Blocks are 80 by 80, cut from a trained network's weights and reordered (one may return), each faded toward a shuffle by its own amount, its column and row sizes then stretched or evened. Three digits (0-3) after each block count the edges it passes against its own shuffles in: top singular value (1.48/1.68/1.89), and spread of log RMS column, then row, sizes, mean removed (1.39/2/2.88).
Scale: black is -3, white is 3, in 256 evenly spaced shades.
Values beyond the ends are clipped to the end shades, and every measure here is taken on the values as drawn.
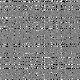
2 2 3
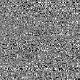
1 1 3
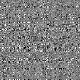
2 2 3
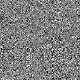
2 2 1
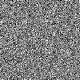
2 0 1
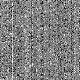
2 2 0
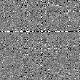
2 2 2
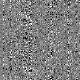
1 3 2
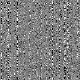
2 3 0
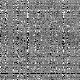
3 3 1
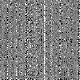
2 3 1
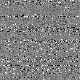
0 0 3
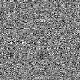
2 0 2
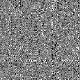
2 2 0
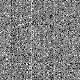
0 0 1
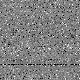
1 0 2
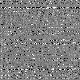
0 0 3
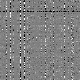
2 3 1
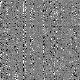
0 3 0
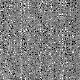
0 2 1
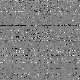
1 1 3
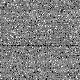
0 0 0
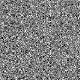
1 2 1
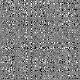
1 3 3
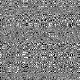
3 2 3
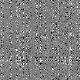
0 3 2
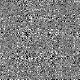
0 2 3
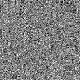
1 0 0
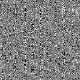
2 3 1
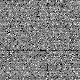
1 1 0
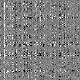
3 3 3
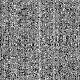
1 0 1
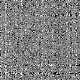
1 1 2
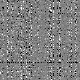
1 3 1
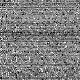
3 1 0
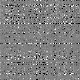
1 2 3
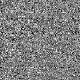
1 1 2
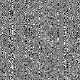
1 3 0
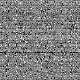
2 2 1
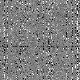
0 3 0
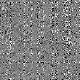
1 3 2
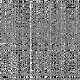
3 2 3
